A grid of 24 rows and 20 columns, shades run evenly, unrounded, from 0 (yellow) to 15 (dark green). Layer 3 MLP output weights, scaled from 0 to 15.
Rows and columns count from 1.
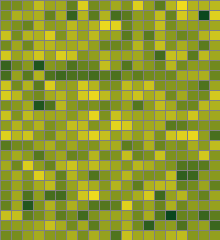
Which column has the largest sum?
19
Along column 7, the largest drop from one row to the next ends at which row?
3
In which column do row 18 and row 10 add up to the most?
18
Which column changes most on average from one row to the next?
9
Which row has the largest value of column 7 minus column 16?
7
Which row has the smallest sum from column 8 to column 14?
10
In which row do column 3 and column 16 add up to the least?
14
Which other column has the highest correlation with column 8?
13
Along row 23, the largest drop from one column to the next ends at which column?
15
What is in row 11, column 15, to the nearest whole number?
3
